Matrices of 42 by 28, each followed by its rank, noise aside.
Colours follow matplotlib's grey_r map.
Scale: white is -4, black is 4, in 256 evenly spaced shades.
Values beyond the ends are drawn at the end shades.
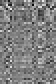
three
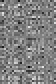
four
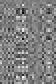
three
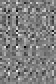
three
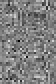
six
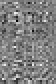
three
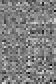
six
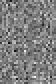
six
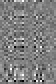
two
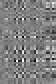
two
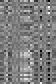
two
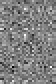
six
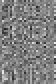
four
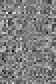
six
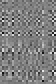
two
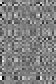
three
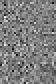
six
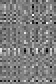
three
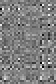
three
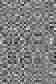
four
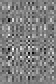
two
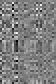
two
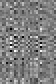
two
